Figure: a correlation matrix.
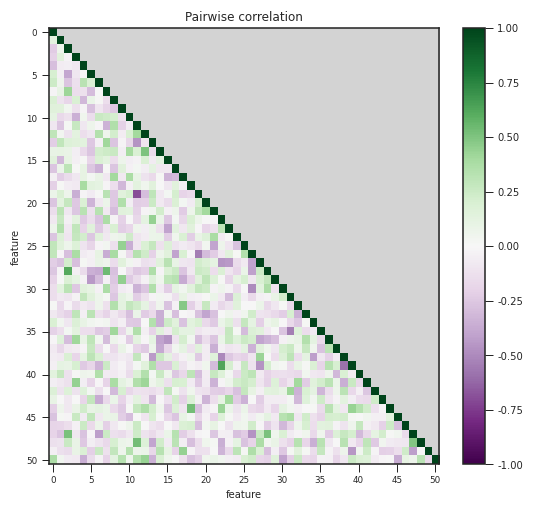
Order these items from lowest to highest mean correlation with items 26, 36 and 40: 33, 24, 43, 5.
43, 24, 5, 33
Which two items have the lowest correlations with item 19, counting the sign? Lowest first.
11, 26
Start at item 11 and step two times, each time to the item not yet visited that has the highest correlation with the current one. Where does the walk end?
47
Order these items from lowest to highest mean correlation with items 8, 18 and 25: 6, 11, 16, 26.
16, 6, 11, 26
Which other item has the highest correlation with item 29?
9
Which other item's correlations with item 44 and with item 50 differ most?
18
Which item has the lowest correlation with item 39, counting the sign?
38
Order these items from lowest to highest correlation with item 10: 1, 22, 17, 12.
1, 22, 12, 17
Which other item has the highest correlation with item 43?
23
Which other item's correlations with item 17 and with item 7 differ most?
28
